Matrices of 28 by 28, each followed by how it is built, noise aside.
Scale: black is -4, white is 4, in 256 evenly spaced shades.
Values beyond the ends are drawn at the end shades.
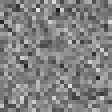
Toeplitz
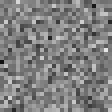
noise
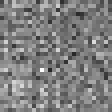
blocks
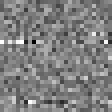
uneven rows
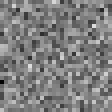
noise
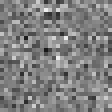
low rank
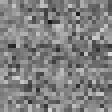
blocks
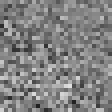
lower triangular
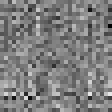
low rank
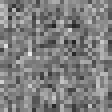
blocks
